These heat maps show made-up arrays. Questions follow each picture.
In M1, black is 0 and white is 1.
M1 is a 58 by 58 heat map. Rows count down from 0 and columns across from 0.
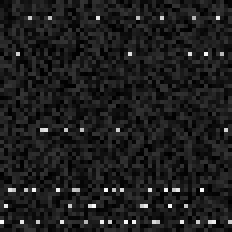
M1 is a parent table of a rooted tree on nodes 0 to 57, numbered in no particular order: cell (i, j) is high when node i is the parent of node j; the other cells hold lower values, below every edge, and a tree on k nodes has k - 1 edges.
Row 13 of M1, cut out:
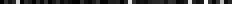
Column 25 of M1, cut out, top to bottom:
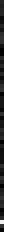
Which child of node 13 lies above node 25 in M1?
55
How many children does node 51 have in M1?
8
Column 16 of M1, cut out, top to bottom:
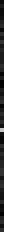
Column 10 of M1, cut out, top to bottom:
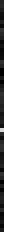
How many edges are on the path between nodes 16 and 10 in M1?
2
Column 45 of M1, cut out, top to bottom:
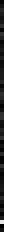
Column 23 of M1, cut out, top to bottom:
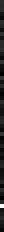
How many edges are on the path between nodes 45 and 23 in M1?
4
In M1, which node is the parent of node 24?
4
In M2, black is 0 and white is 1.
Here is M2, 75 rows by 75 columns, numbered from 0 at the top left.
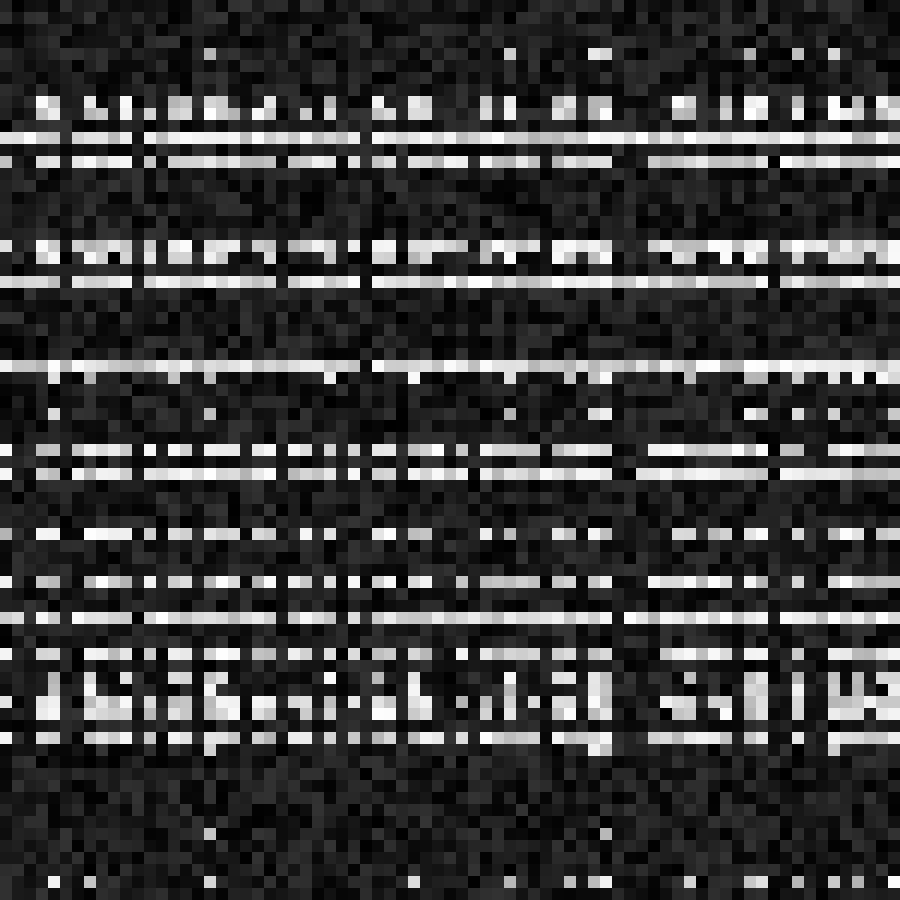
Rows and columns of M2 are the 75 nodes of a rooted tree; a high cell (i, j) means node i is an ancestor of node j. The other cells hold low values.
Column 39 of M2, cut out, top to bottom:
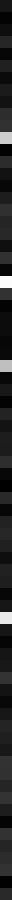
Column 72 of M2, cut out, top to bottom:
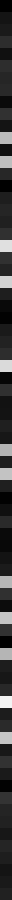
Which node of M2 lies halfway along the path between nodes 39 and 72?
61
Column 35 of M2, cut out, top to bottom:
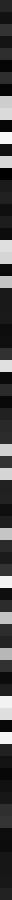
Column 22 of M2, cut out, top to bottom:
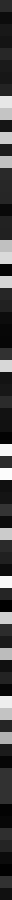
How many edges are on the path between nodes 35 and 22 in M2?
2
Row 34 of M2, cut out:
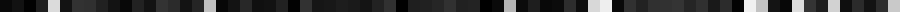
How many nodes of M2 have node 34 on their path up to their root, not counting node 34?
10
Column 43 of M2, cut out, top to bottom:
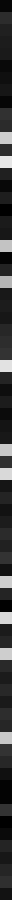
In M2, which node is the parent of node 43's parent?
48
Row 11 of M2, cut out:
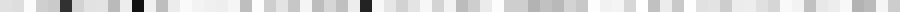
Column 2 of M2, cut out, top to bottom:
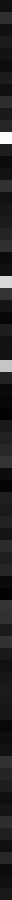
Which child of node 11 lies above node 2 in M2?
23
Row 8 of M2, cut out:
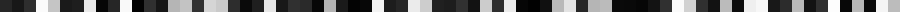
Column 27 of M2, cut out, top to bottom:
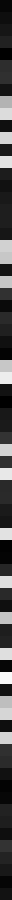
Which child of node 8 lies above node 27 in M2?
56
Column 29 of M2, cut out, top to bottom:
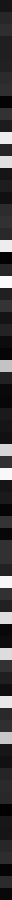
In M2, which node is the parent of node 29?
58
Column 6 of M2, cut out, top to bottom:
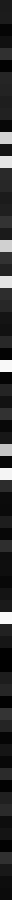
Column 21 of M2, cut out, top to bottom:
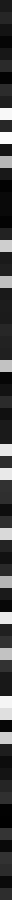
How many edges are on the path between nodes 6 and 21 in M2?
9
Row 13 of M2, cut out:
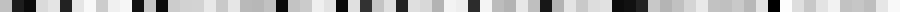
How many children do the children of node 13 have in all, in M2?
4
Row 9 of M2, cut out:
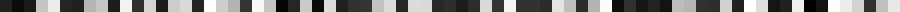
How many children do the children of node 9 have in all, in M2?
4
